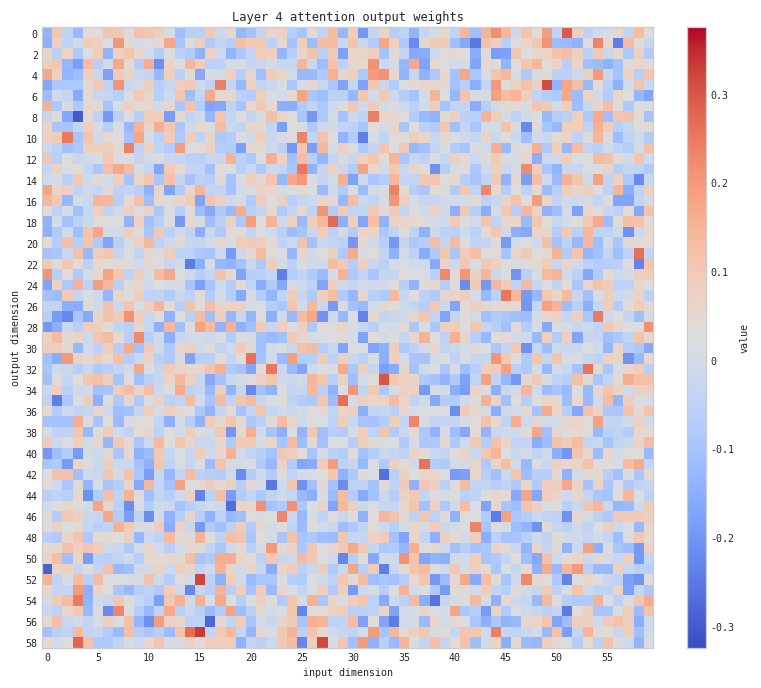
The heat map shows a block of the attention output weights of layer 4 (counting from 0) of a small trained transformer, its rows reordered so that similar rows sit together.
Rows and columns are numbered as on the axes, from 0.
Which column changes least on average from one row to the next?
35
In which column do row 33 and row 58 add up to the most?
27
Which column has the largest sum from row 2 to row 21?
32
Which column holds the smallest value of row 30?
47
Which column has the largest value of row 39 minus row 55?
51
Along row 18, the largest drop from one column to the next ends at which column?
29
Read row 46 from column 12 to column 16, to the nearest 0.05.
-0.15 -0.05 0.05 -0.05 -0.15
